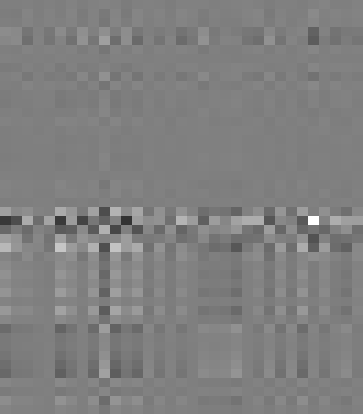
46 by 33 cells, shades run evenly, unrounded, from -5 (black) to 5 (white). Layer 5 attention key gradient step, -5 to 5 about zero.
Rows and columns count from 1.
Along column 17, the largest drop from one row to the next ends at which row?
26
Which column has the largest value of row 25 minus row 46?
29
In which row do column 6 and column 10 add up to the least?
25
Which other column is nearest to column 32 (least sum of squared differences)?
20
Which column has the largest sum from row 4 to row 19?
10
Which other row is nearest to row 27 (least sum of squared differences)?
4
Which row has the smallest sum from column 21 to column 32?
27
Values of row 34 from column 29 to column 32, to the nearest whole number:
0 0 0 0
